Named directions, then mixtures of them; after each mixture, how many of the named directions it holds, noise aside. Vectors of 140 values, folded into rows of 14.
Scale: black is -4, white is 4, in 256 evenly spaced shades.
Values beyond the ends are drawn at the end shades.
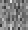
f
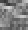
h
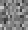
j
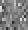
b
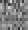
three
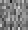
one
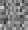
one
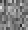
four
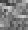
one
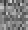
three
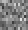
four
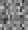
one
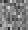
two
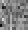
four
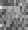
four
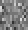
one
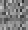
two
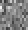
four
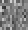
two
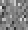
one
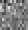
four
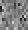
one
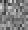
four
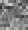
two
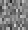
three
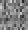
two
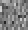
four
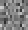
one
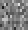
two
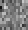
four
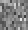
three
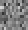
one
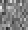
four
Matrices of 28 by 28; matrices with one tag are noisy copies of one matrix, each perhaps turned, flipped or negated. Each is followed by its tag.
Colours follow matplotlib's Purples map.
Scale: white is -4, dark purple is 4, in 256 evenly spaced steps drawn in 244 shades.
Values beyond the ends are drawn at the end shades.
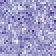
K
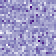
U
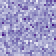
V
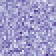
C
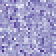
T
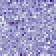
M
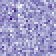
T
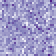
K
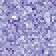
K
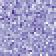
U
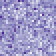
V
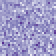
C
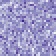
U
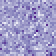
K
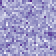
T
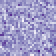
C
